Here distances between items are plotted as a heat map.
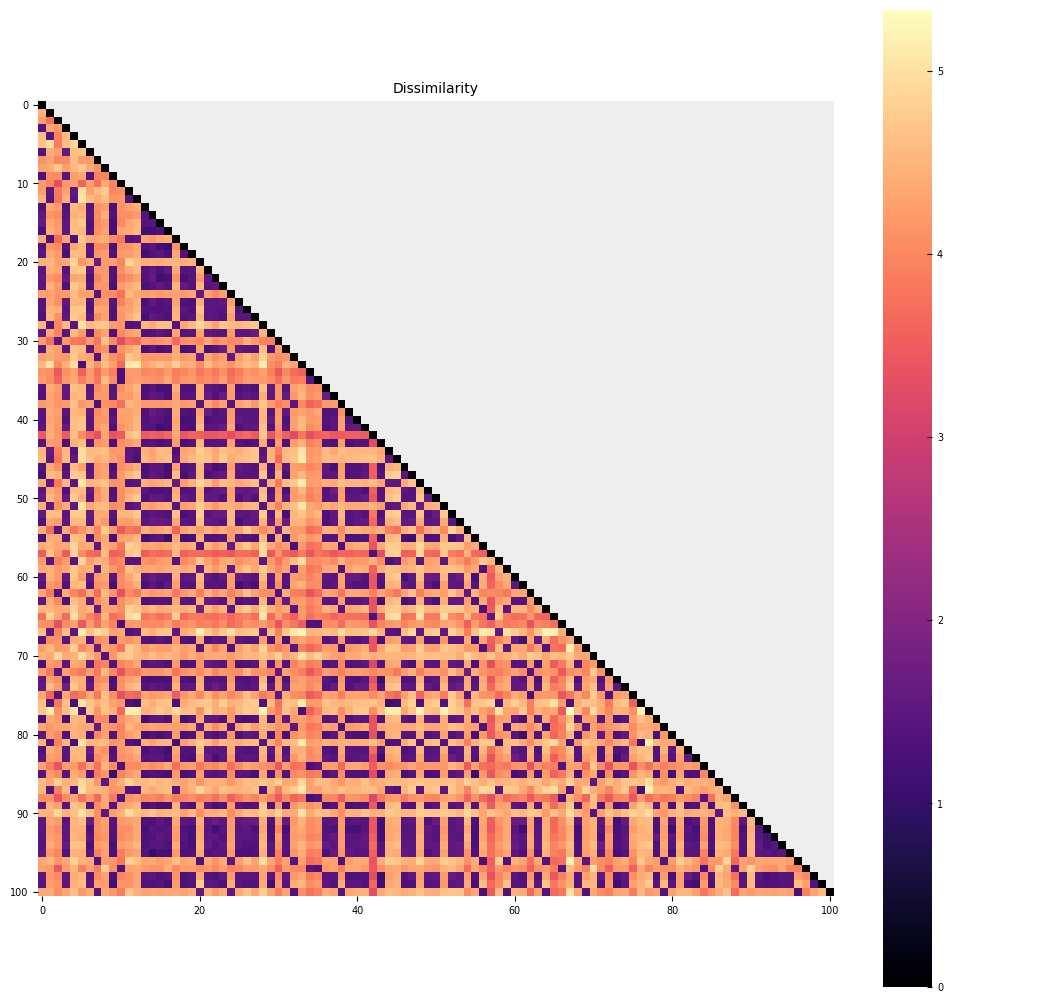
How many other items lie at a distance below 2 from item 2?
5
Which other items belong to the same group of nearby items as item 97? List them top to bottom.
10, 34, 35, 66, 84, 88
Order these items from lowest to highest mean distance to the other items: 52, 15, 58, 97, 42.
15, 52, 42, 58, 97
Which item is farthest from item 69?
67
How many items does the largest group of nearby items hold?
51
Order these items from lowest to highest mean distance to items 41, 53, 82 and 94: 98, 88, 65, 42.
98, 42, 65, 88
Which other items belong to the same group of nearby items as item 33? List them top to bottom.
5, 77
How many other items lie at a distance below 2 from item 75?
5
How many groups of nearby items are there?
8
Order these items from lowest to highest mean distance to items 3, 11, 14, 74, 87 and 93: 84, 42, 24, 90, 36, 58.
36, 58, 42, 84, 24, 90
